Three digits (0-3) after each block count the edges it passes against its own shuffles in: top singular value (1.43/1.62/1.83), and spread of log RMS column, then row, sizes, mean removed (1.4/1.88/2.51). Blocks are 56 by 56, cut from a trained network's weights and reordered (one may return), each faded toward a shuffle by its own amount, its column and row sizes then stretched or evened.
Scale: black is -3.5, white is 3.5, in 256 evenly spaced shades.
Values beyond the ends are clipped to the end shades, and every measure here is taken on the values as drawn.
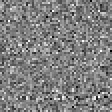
2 0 2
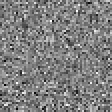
0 1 2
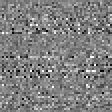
0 0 3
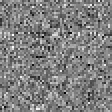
1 1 2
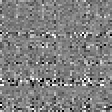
2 2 3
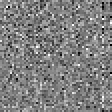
1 2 1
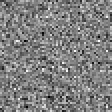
1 1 1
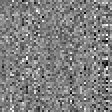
3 3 0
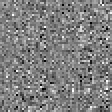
0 3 1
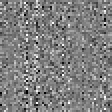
0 3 1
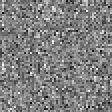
0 1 1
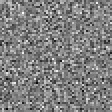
2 1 1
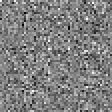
1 2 0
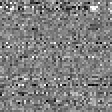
2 0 3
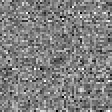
2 1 2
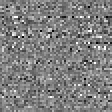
1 1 3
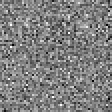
0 1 0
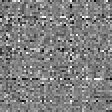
1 2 3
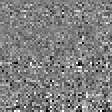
2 2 3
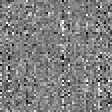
1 3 2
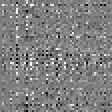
0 3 3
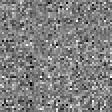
0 2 2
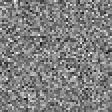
2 0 0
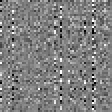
3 3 1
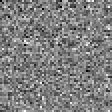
2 1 1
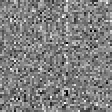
1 2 0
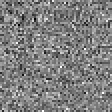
1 0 1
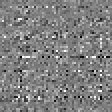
1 2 3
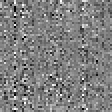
0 3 1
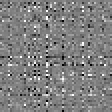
3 3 3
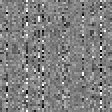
3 3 0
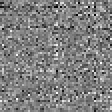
0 2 2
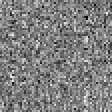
1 2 0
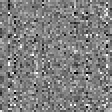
2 3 1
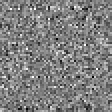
1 0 2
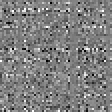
0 3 3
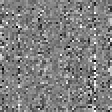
0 3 1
